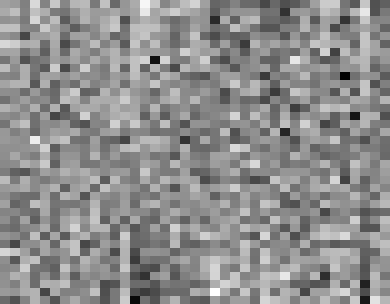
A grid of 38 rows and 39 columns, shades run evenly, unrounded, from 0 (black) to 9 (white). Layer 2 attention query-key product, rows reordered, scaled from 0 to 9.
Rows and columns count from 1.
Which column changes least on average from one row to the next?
14
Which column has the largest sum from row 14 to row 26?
5
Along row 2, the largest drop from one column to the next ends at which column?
38
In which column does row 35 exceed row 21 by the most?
29
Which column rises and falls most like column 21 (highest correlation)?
35
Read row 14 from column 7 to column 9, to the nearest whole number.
3 6 6
